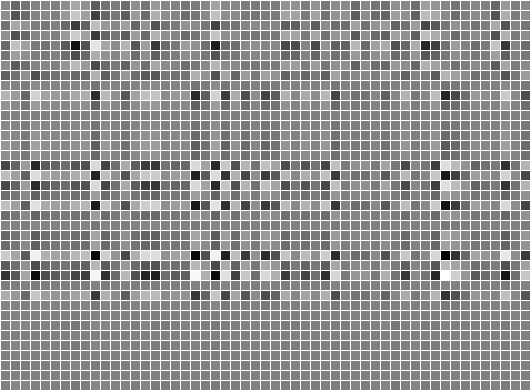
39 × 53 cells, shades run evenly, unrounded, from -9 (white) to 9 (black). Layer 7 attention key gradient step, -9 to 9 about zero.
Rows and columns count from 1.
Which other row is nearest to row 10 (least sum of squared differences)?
18
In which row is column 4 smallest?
26
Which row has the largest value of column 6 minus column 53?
28
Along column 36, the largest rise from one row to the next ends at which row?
4
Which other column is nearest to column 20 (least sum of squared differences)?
45
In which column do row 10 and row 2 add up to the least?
22
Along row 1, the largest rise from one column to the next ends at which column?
10
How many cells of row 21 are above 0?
18
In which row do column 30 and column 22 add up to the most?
5
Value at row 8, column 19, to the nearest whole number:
1
